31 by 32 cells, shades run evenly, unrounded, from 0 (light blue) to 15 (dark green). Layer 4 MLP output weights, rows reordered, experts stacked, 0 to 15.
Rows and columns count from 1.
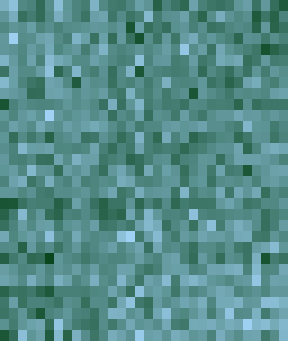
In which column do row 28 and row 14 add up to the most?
13
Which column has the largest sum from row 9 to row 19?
22
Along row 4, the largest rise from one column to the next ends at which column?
3
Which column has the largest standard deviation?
6
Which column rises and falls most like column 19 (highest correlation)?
29
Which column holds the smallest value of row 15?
9
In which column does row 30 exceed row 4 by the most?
2
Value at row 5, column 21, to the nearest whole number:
1
